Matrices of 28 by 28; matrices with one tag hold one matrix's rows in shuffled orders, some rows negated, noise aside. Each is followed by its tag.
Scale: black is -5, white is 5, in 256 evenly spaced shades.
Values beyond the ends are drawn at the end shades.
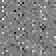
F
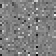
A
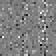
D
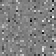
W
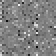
A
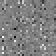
F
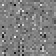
F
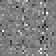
D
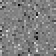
A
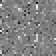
A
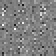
F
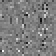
D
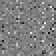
W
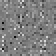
F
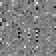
A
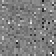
W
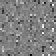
W
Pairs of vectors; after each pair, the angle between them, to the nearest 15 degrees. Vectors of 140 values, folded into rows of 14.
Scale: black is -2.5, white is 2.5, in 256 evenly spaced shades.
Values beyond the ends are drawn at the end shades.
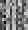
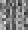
165 degrees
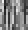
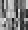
105 degrees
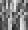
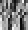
165 degrees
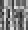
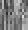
90 degrees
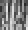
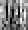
150 degrees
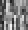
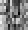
120 degrees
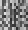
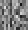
60 degrees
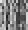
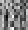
75 degrees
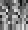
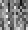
60 degrees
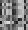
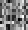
45 degrees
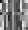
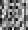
75 degrees
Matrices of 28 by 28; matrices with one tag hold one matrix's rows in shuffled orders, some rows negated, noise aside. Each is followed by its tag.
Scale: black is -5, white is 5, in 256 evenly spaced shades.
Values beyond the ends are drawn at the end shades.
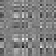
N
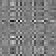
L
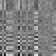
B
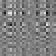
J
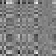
B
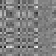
B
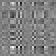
L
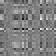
N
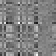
B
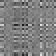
N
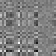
B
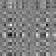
J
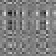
J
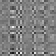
L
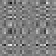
J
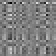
J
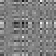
N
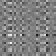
J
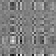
L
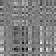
N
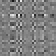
L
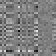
B
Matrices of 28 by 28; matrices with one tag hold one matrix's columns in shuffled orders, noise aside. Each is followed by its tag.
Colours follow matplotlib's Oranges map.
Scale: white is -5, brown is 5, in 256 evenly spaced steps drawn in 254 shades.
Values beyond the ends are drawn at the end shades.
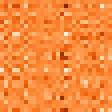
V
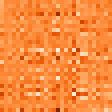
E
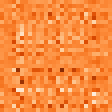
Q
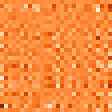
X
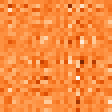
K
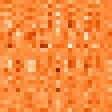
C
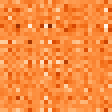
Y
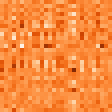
C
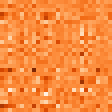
Q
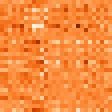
Y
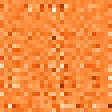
X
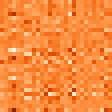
E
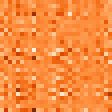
E
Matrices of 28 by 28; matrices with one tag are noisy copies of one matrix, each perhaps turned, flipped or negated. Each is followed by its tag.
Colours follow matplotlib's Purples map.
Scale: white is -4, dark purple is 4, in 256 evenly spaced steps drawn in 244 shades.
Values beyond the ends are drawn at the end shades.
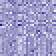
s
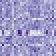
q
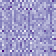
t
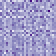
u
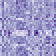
q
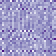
t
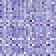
u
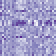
q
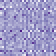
t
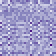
t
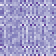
t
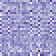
t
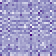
t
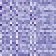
u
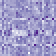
q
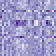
q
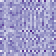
t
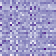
u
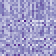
u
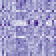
q
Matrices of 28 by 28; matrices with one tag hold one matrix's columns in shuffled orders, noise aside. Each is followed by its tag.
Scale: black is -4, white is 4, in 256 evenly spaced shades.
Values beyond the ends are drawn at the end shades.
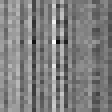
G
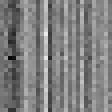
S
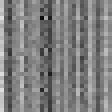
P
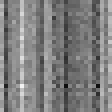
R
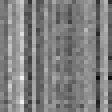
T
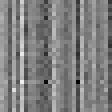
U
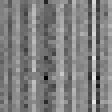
T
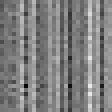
R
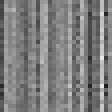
R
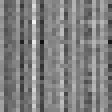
G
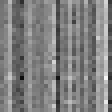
T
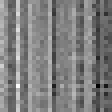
R
